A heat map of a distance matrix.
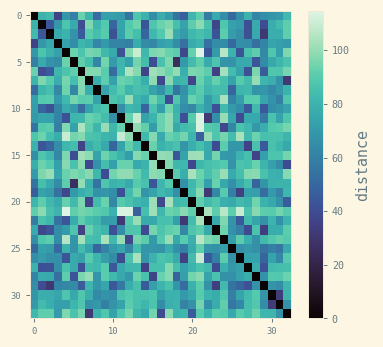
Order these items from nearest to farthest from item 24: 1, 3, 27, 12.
12, 3, 27, 1
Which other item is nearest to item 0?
3
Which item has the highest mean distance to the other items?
21
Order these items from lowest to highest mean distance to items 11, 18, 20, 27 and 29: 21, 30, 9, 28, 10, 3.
10, 3, 28, 30, 9, 21
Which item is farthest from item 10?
17
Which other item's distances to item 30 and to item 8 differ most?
31
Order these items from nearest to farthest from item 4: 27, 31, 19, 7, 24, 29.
19, 29, 31, 27, 7, 24
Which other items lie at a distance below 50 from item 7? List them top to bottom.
16, 20, 32
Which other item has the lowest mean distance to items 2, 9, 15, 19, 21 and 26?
29
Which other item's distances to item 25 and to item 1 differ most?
6
